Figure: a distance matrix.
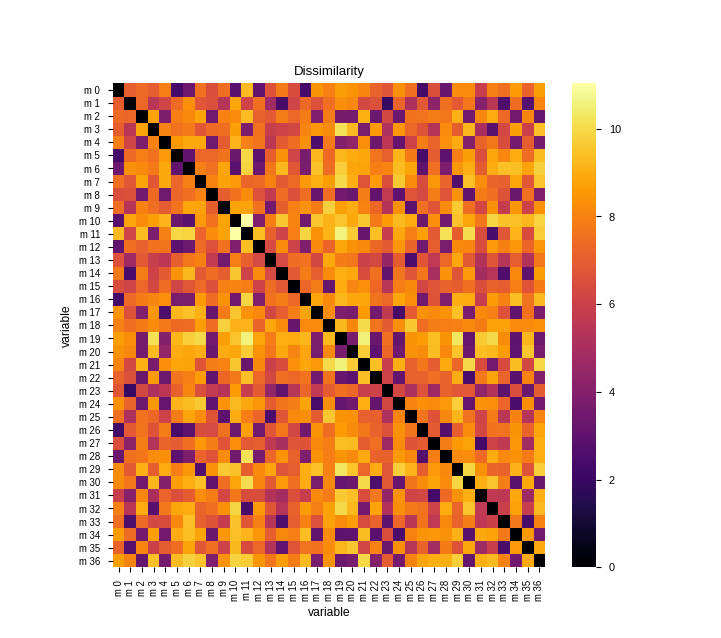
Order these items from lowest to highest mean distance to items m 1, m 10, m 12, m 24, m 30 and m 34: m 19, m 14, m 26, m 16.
m 19, m 26, m 16, m 14
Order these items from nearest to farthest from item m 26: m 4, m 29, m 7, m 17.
m 7, m 29, m 4, m 17
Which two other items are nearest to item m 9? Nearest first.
m 25, m 13
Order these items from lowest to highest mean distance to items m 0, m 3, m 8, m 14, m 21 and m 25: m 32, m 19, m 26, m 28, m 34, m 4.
m 32, m 26, m 4, m 28, m 34, m 19
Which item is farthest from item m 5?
m 11
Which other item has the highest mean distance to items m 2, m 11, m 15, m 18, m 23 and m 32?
m 10
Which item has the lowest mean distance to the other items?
m 23
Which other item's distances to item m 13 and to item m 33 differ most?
m 14
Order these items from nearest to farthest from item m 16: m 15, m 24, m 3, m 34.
m 15, m 3, m 24, m 34
